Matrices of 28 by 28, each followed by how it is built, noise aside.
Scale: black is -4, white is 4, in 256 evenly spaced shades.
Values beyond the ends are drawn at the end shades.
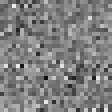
uneven rows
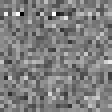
uneven rows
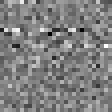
uneven rows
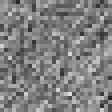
Hankel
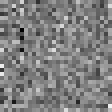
uneven columns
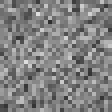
Hankel
